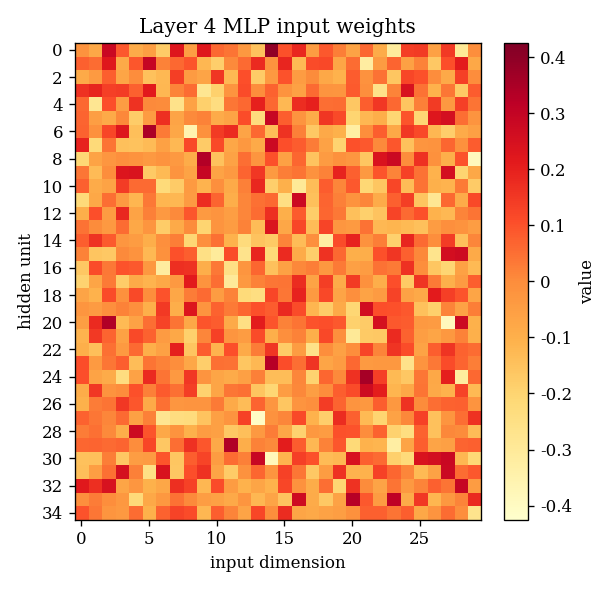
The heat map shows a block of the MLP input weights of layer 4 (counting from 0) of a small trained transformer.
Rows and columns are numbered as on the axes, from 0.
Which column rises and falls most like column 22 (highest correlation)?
6
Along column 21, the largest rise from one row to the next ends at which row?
24
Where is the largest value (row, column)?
0, 14
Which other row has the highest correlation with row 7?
23
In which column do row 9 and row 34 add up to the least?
29
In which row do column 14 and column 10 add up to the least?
15
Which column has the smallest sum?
17
